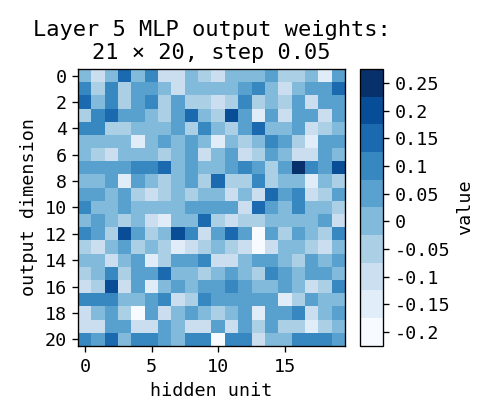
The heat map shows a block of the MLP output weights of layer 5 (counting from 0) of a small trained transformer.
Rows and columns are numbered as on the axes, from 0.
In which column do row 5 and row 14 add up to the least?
10
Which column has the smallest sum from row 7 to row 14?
5
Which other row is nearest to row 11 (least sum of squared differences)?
14
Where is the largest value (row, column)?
7, 16
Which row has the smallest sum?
13
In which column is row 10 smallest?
12
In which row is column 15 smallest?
17
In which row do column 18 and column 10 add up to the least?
0
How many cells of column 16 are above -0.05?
15
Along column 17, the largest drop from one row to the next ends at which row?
8
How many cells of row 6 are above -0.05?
12
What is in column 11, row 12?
0.15
